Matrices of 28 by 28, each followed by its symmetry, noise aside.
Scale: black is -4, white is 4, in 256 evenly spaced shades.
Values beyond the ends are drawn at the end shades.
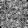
same after a half turn.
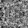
mirrored top to bottom.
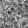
symmetric.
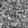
no symmetry.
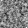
same after a half turn.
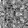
mirrored top to bottom.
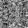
mirrored top to bottom.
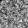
symmetric.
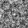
symmetric.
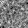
symmetric.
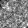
symmetric.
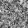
no symmetry.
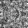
mirrored top to bottom.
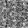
mirrored top to bottom.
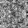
mirrored top to bottom.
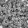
symmetric across the other diagonal.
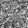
no symmetry.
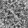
same after a half turn.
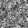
no symmetry.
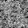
same after a half turn.
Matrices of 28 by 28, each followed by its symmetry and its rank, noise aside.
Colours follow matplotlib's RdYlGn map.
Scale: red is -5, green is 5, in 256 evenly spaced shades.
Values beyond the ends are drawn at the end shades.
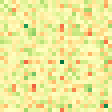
symmetric, rank three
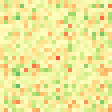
symmetric, rank four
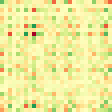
symmetric, rank two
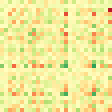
symmetric, rank three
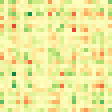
no symmetry, rank three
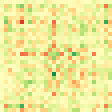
symmetric, rank three
